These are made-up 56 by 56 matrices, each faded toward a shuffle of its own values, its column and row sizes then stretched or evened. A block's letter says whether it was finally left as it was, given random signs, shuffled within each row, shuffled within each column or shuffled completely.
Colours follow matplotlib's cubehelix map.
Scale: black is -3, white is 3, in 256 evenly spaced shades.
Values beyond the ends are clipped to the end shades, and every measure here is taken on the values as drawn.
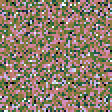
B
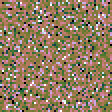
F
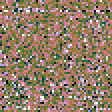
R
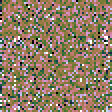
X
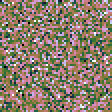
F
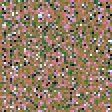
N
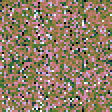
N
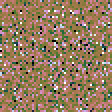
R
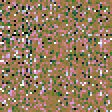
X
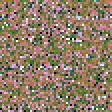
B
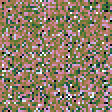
X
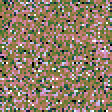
B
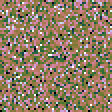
F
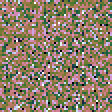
R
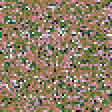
B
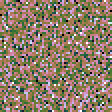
F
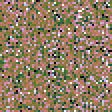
N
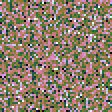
F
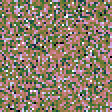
F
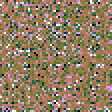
X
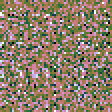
X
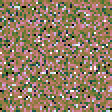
B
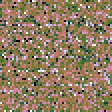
B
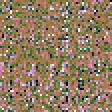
X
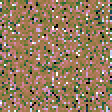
N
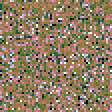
R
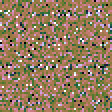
B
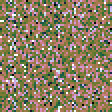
N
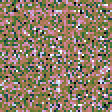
R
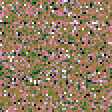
B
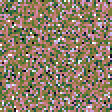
F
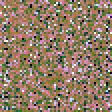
N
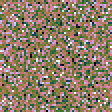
F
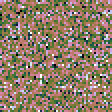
B
